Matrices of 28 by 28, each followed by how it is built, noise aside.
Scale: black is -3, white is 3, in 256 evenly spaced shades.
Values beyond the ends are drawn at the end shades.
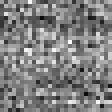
blocks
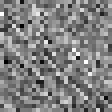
Toeplitz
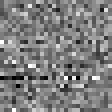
uneven rows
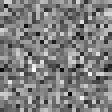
repeating columns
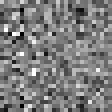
low rank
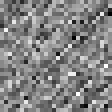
Hankel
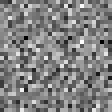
repeating columns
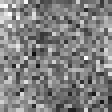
smooth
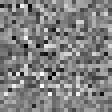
uneven rows
